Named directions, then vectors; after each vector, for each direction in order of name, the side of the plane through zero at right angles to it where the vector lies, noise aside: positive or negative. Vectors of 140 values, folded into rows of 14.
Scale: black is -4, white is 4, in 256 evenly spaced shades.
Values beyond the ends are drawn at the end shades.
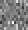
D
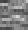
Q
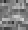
negative, positive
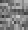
positive, positive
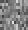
positive, positive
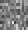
positive, positive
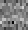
negative, positive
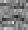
positive, negative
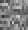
positive, positive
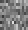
positive, positive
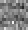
positive, negative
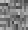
negative, negative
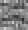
positive, negative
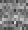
negative, positive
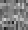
negative, positive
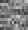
positive, positive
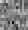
negative, negative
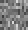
positive, positive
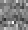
positive, negative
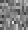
positive, positive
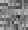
negative, negative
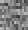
negative, negative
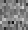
negative, positive
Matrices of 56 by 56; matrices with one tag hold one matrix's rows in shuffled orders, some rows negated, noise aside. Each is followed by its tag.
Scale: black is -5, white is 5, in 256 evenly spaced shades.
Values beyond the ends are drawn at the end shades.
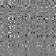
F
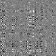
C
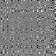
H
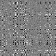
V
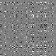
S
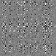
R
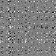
F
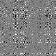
V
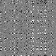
S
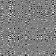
F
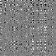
S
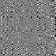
H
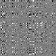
C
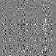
R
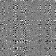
V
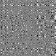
H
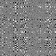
V
